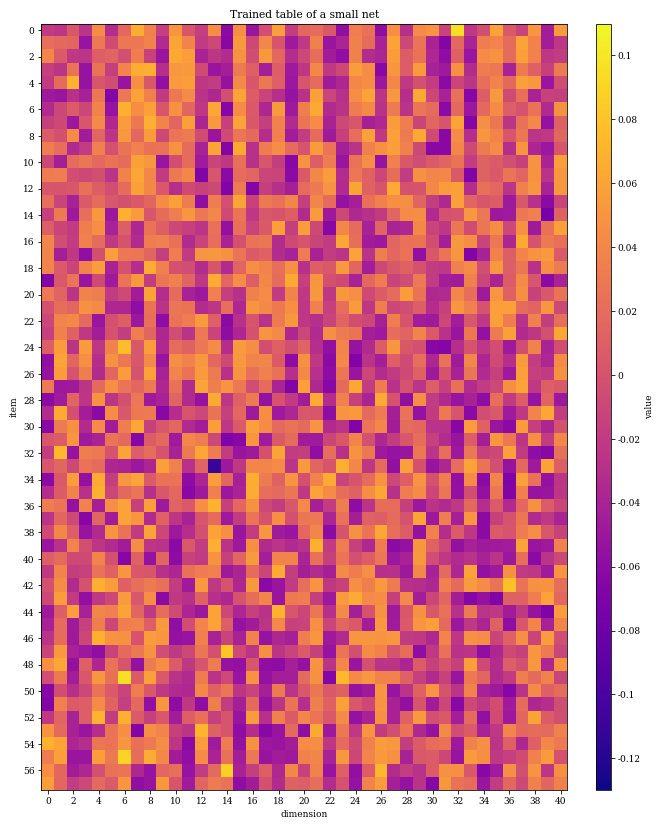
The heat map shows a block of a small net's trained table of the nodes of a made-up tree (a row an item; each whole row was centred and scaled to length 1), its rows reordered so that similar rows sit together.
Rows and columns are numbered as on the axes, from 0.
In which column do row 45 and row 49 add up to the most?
6
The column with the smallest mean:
22
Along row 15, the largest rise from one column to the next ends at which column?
23
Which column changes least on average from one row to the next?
15
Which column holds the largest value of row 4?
2
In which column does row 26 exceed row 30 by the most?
12
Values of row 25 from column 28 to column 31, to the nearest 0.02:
0 0.02 -0.04 0.02
